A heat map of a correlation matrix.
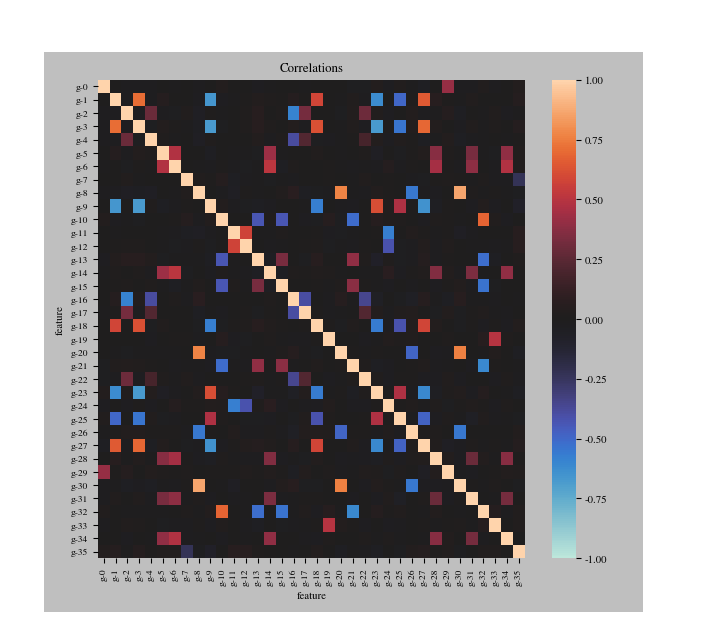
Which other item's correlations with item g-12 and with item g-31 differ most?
g-11
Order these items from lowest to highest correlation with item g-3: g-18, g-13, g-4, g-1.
g-4, g-13, g-18, g-1
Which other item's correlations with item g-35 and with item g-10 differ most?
g-32
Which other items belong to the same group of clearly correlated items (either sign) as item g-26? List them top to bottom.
g-8, g-20, g-30
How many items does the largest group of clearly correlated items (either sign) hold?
7
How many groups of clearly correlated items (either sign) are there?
9
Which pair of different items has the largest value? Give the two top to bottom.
g-8, g-30
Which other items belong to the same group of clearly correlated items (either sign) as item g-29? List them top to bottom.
g-0
